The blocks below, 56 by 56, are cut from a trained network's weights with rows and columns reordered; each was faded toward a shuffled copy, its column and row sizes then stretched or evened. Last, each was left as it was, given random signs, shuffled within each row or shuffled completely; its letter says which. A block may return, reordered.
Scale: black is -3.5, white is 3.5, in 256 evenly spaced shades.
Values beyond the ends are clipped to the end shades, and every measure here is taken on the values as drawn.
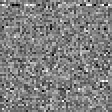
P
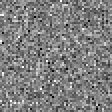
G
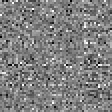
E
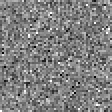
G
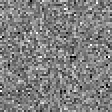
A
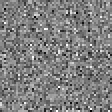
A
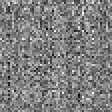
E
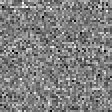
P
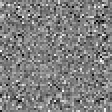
E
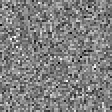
G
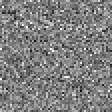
P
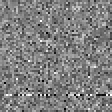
A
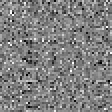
E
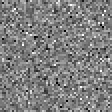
G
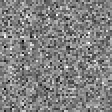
A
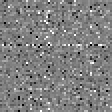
A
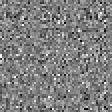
E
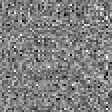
E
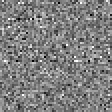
P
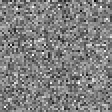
P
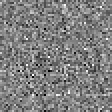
A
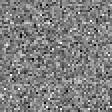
G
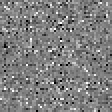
A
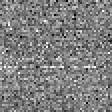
P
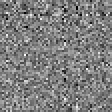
A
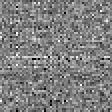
E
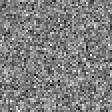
G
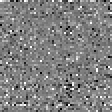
A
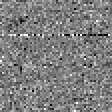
A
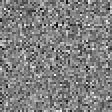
A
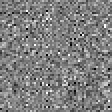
E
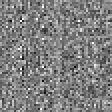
E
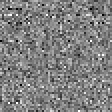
A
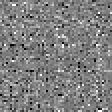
E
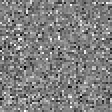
A
